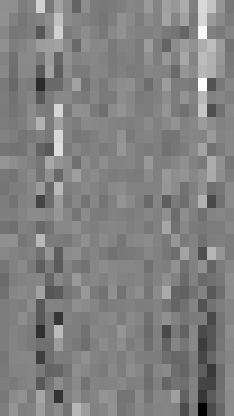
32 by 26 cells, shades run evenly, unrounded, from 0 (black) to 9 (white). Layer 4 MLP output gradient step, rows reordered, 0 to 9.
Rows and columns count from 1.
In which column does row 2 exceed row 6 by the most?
7
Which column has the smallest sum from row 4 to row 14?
5
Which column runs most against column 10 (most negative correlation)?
14
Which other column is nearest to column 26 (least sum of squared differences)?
13
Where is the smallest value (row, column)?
32, 23
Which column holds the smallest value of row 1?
9
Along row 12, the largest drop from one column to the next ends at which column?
8
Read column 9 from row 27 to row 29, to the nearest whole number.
4 5 5
